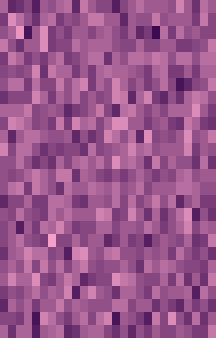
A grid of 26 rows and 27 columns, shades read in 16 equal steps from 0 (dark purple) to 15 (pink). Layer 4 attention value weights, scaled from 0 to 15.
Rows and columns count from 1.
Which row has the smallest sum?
26
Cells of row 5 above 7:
17
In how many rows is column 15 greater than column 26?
12
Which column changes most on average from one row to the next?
15
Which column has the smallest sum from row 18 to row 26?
25
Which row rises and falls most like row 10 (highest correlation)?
24
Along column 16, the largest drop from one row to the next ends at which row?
11
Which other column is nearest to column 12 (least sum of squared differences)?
18
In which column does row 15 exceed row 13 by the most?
5
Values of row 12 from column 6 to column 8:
4 6 5
